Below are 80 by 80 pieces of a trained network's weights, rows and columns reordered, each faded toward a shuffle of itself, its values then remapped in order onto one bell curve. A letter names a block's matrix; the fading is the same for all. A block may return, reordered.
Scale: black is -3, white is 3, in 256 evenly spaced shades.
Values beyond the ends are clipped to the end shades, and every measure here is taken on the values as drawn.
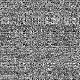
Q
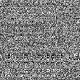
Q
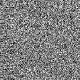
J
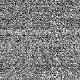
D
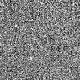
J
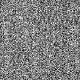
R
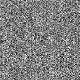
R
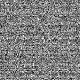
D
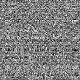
D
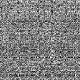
Q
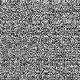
D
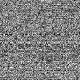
Q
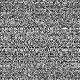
Q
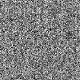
R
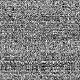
D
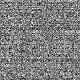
D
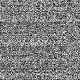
D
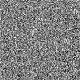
J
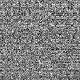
D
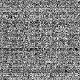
D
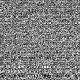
Q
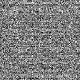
D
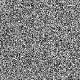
R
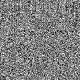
J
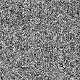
J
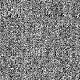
R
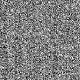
R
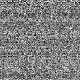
Q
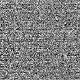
D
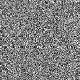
R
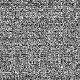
D
